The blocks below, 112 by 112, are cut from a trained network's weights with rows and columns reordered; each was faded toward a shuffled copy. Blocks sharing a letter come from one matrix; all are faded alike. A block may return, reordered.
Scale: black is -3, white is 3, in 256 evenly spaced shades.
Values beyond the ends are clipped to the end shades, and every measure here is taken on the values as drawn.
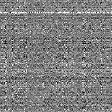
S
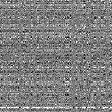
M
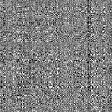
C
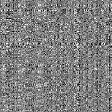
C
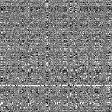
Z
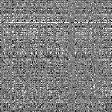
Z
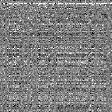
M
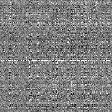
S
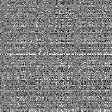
M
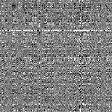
Z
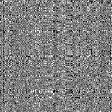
C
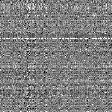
M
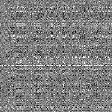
Z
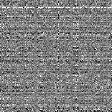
S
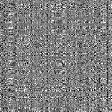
C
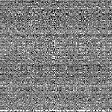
S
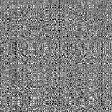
C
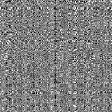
C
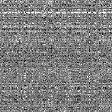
S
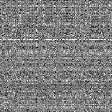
M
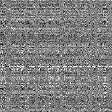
M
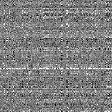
S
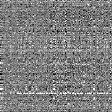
S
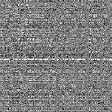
M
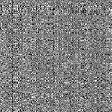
C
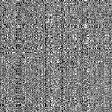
C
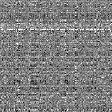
M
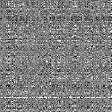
Z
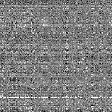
M
